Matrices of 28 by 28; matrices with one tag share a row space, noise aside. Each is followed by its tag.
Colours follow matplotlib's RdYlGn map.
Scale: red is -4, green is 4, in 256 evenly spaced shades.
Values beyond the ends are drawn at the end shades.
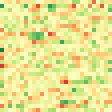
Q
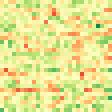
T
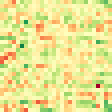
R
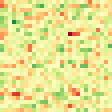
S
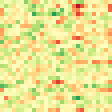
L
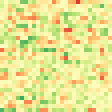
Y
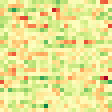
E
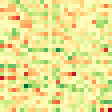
E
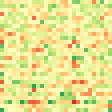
Q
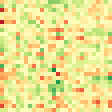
L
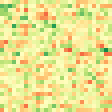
R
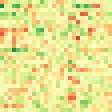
S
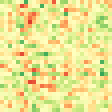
Y
